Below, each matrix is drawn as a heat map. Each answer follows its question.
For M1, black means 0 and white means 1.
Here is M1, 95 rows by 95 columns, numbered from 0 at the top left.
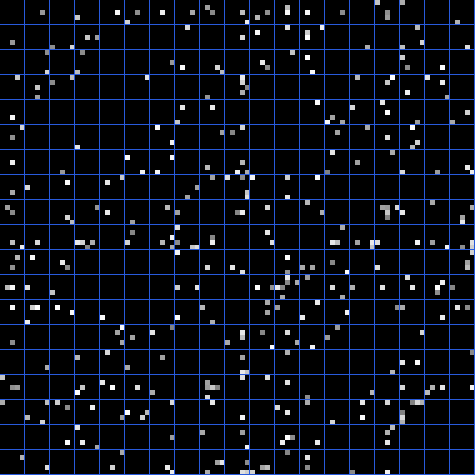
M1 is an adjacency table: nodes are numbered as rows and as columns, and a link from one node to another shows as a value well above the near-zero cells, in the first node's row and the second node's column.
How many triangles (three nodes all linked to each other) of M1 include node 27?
1
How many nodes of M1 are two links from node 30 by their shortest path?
8
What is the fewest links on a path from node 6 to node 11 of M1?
2
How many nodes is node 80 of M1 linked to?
11
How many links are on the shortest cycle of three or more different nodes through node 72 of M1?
3
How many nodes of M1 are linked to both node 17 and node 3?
0
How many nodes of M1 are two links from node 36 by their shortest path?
6
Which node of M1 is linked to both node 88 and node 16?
node 77
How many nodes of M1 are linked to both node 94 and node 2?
2
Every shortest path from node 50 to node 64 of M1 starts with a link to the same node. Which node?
node 35
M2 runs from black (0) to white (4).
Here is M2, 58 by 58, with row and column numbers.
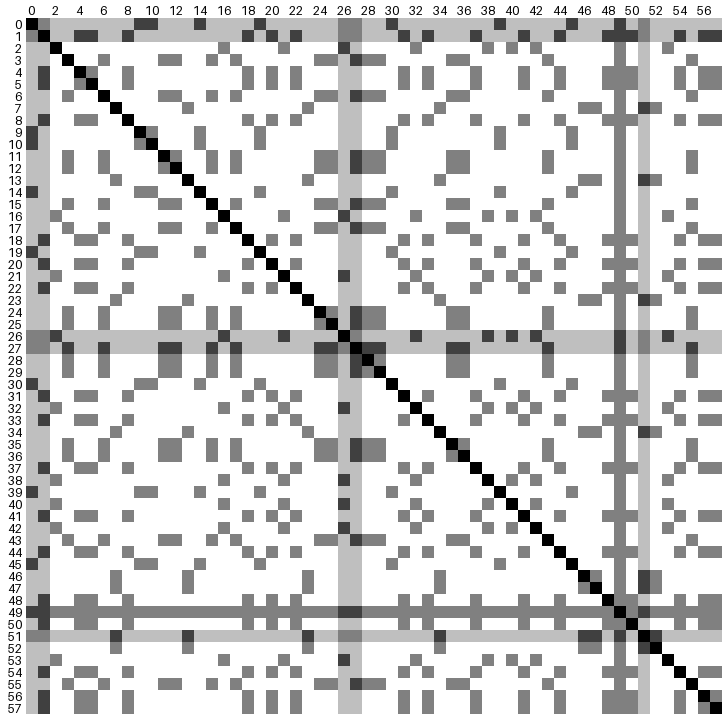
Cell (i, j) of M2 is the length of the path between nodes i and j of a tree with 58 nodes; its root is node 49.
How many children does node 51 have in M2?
7
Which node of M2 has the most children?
1
